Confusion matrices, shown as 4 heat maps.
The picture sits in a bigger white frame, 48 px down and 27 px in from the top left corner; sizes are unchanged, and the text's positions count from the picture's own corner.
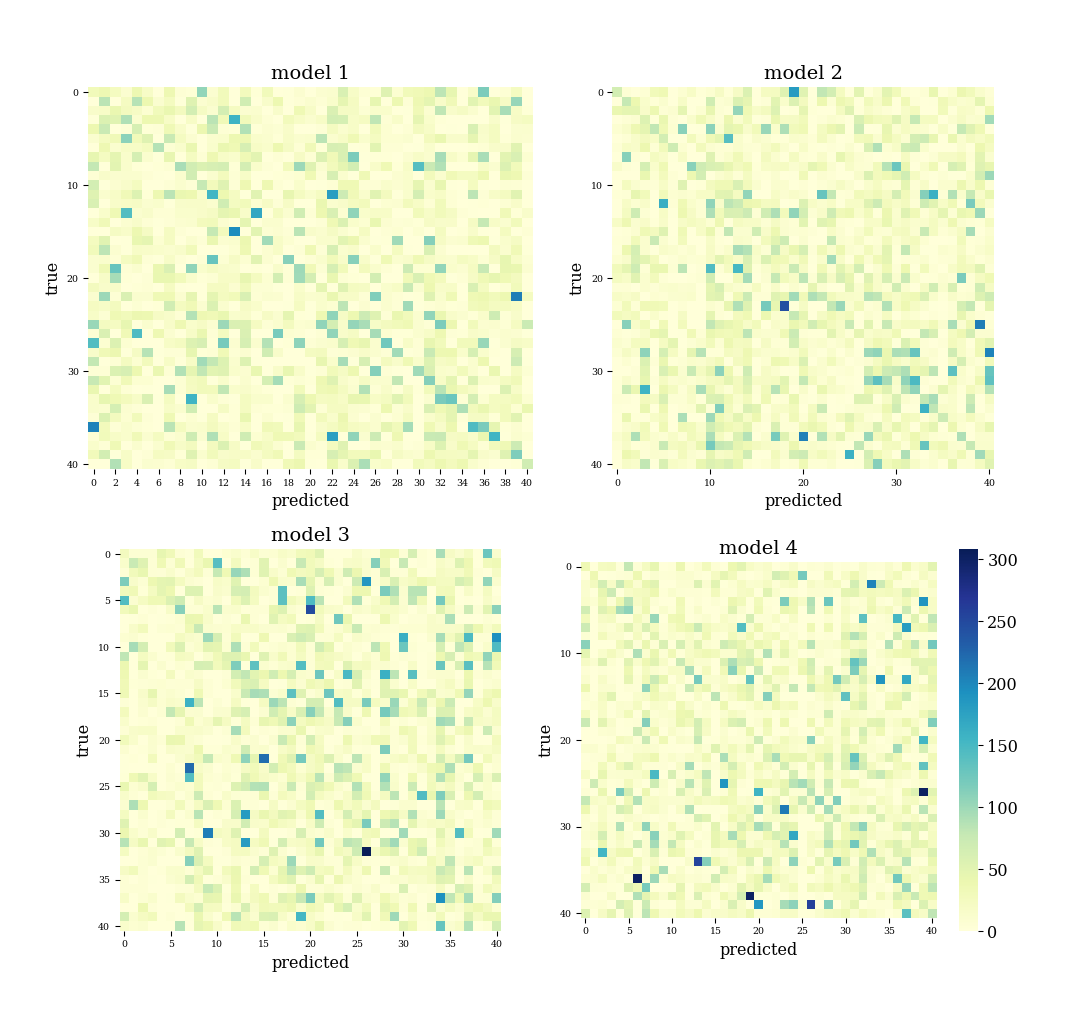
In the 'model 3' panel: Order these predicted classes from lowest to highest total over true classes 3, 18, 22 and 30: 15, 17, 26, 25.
17, 25, 26, 15
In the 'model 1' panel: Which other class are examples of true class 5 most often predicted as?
3
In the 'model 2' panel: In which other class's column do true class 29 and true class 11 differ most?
34
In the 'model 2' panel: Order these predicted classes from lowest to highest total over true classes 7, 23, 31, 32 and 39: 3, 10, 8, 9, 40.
8, 9, 10, 3, 40
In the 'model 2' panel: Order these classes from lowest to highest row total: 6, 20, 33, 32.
6, 33, 20, 32
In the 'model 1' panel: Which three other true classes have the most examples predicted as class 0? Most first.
36, 27, 25
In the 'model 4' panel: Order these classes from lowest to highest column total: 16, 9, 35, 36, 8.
9, 35, 16, 36, 8
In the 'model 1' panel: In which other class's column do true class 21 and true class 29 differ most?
10
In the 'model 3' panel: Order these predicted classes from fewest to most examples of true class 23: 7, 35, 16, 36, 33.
36, 33, 16, 35, 7
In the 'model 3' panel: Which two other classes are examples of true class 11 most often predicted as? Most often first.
39, 0
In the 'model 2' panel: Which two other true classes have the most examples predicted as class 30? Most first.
8, 28
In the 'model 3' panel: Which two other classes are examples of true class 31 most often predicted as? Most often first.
13, 21
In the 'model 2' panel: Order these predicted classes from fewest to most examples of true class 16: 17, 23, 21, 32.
21, 32, 17, 23
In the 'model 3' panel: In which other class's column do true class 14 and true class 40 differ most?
34
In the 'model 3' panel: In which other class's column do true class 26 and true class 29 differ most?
32
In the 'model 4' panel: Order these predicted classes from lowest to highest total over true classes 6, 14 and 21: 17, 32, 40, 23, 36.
23, 17, 40, 32, 36
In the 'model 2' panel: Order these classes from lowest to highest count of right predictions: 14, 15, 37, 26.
14, 26, 15, 37
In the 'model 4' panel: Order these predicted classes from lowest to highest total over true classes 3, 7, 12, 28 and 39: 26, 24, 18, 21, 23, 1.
1, 21, 24, 18, 23, 26
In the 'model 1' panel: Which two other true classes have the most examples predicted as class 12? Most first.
27, 25
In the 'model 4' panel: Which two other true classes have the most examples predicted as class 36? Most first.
6, 21
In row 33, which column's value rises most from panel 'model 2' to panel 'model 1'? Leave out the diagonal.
9
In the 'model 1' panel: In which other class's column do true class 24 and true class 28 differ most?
22
